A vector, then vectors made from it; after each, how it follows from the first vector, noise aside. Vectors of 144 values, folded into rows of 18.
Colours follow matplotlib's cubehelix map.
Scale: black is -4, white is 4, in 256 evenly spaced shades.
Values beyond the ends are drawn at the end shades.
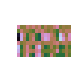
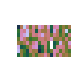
wrapped around, negated.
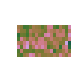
reversed, shrunk.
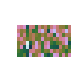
wrapped around, negated.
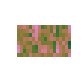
wrapped around, shrunk.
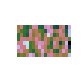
reversed.
